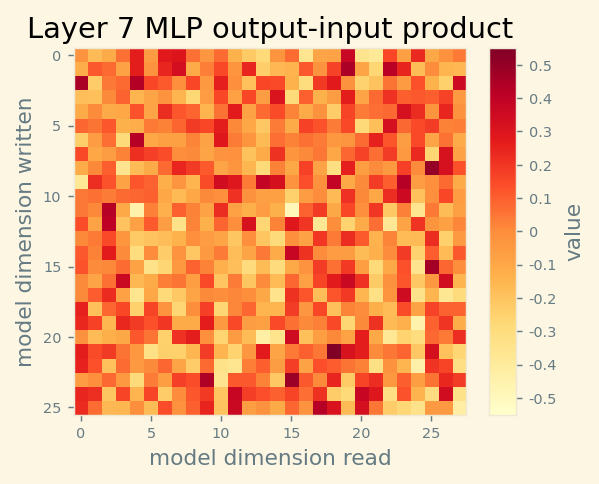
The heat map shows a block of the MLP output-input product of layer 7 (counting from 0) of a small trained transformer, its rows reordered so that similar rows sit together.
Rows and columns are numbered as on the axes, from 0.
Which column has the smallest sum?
24
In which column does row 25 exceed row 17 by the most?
17
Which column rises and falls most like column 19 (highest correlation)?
22
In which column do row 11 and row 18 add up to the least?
4
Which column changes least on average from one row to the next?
9
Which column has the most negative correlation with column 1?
27
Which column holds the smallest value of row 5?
20
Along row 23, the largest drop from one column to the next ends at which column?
10
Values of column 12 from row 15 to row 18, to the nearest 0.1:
-0.3 -0.2 0 0.1
